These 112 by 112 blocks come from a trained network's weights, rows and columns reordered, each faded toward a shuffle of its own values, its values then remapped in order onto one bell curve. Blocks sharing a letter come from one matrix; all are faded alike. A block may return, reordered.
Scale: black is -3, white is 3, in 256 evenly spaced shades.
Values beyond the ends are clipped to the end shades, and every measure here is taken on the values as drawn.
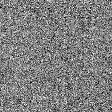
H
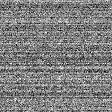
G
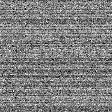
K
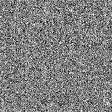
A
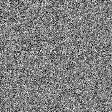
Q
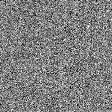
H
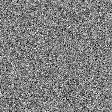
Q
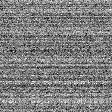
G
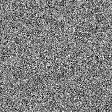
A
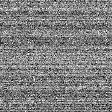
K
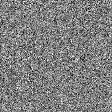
H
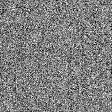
H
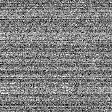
G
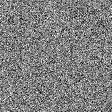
Q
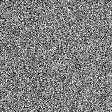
A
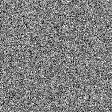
A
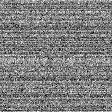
K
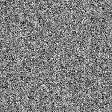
H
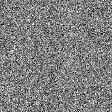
A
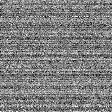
G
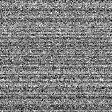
K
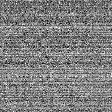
K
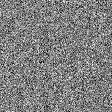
H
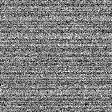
K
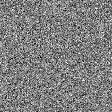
A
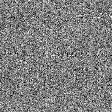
H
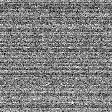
G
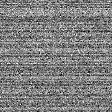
K
